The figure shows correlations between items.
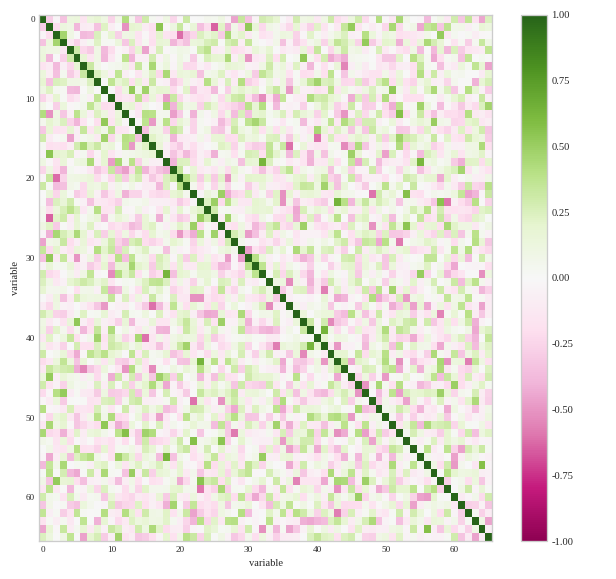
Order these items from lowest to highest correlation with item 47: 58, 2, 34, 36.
36, 34, 2, 58
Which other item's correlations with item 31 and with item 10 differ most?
32
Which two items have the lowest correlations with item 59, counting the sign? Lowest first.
23, 43
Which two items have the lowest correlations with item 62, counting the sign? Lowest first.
43, 22
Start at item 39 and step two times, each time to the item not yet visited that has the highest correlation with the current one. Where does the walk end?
21
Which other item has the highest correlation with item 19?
61
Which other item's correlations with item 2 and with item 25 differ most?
17
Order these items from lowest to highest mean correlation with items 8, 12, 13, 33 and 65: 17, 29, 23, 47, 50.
47, 23, 50, 17, 29
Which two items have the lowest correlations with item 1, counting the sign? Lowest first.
25, 12
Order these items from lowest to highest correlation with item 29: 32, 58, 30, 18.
30, 18, 32, 58
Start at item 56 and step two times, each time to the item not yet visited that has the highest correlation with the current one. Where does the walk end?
16
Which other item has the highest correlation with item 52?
12
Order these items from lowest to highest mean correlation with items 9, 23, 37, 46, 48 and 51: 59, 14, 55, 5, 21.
55, 5, 59, 21, 14
